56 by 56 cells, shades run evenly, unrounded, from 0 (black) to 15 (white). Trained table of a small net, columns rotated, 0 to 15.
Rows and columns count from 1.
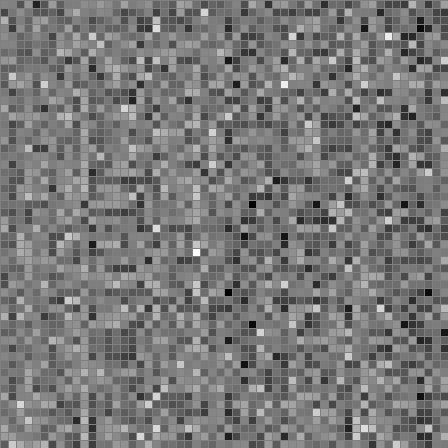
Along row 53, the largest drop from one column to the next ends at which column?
12
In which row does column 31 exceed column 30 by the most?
11
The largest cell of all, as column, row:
25, 32
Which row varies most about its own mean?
8
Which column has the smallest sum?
53
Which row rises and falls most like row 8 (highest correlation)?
55
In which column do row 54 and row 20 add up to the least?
50
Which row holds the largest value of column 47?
54
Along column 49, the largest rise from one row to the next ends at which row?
5
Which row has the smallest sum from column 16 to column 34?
13
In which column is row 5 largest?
49
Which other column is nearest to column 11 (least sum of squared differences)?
4
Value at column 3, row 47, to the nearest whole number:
7
